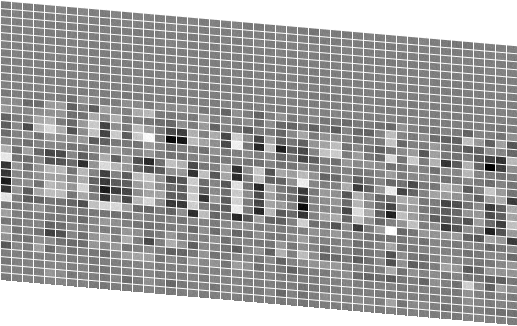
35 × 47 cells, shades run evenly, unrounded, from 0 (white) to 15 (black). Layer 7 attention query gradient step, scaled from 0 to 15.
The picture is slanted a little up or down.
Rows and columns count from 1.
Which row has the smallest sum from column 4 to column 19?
16
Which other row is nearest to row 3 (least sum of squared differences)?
5
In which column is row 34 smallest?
36
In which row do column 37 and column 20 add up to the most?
20
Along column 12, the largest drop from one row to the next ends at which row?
25
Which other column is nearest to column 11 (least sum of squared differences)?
19
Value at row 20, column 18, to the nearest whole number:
12
